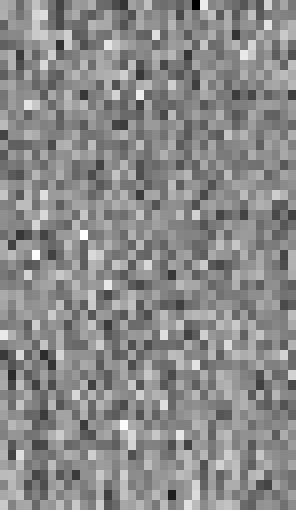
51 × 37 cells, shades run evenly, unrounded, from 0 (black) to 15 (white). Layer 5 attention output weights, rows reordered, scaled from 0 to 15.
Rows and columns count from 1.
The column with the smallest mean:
18
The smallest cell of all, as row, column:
1, 25
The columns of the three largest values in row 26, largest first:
5, 12, 13
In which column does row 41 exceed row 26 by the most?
7
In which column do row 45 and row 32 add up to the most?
17
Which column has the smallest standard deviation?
35
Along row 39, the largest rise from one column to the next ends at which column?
3
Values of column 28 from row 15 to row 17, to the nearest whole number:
7 7 9
